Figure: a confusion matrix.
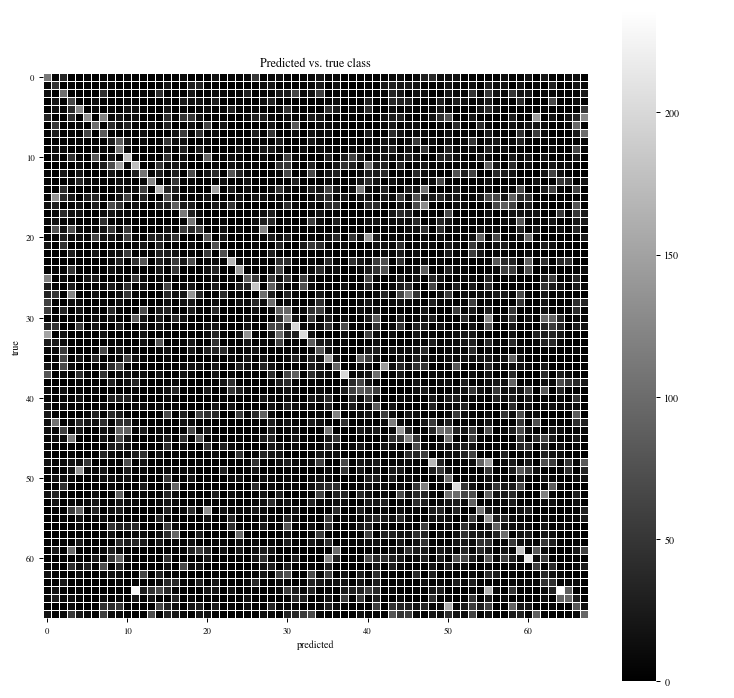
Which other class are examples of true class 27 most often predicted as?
18
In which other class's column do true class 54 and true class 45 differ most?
20
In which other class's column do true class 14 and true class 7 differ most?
21
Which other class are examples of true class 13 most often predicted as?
49
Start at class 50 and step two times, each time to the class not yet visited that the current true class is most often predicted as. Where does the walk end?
1
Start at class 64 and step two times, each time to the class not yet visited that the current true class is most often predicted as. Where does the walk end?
9
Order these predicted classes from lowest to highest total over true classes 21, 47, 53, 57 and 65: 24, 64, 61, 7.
61, 7, 64, 24
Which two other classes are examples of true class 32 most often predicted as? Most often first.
0, 25
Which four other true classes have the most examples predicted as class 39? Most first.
14, 35, 38, 65
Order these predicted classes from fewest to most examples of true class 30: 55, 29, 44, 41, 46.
46, 44, 29, 41, 55
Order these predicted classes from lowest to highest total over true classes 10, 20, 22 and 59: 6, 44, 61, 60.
44, 61, 60, 6
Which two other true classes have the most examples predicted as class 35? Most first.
60, 44
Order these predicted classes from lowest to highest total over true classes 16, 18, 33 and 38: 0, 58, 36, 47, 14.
0, 36, 14, 47, 58
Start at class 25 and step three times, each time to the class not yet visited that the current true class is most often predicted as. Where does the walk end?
28
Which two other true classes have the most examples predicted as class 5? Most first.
7, 48
